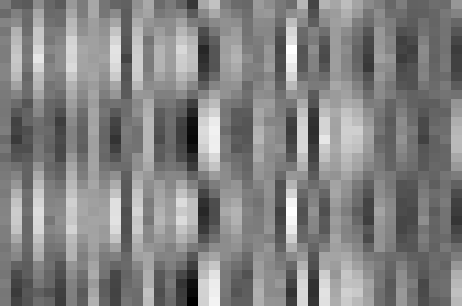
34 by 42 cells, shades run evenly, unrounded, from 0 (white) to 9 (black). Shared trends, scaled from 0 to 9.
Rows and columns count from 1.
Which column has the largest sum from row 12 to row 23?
18
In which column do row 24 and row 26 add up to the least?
27
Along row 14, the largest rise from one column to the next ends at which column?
29
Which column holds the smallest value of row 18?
20
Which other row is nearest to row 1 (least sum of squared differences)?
30
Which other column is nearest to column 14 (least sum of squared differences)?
24
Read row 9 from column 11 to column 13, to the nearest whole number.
2 6 2
